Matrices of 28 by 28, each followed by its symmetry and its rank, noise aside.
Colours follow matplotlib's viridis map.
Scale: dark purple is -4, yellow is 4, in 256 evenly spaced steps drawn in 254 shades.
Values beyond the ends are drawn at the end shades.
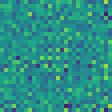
no symmetry, rank five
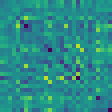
symmetric, rank four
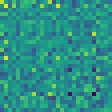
symmetric, rank five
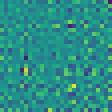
antisymmetric, rank four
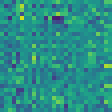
no symmetry, rank six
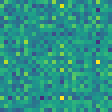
symmetric, rank four
